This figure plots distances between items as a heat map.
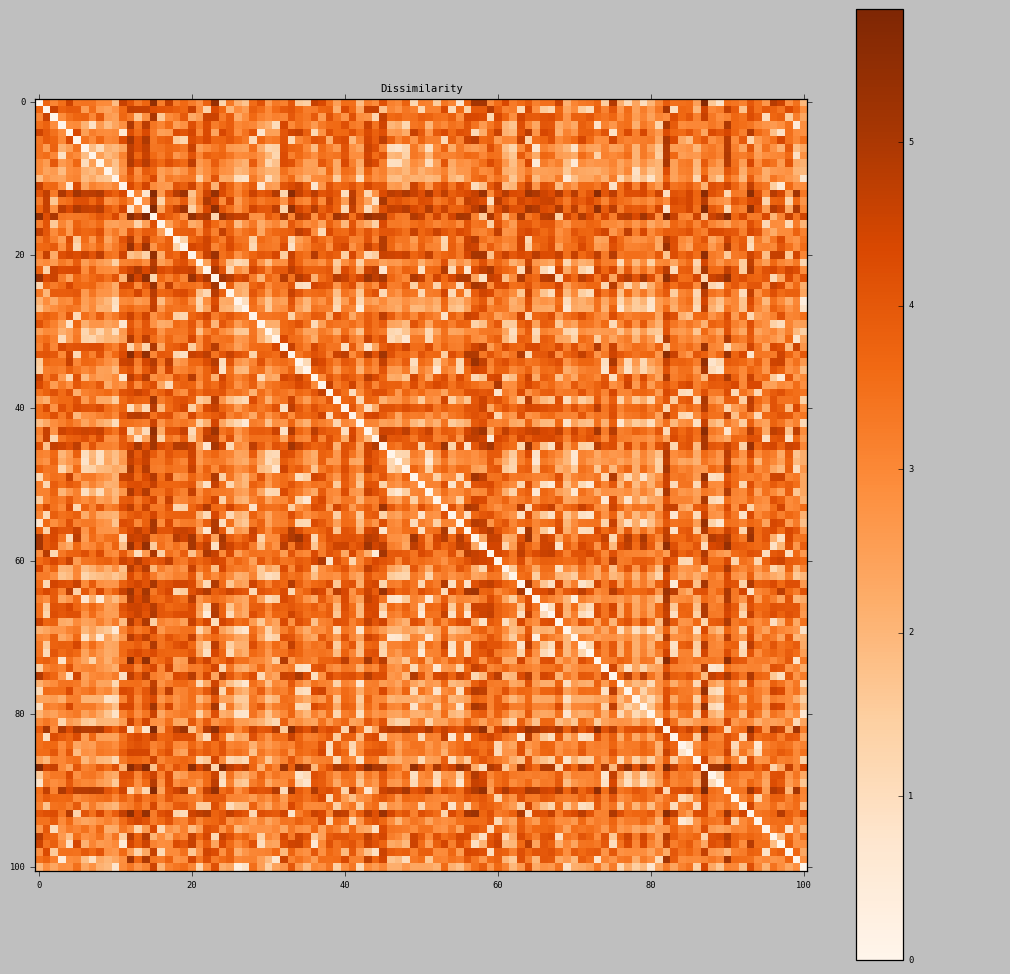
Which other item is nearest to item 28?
53
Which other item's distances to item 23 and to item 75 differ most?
15
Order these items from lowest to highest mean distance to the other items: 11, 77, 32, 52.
52, 77, 11, 32
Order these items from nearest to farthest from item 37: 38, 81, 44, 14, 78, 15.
78, 44, 81, 14, 15, 38
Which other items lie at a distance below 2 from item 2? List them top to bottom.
13, 16, 44, 59, 95, 98
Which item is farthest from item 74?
87
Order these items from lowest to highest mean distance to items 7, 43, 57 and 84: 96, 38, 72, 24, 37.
38, 96, 72, 37, 24
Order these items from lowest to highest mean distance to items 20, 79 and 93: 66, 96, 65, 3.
3, 66, 65, 96
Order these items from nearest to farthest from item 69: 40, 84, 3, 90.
3, 84, 40, 90
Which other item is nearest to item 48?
31
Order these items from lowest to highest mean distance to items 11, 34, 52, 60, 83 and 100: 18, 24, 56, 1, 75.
24, 1, 56, 18, 75
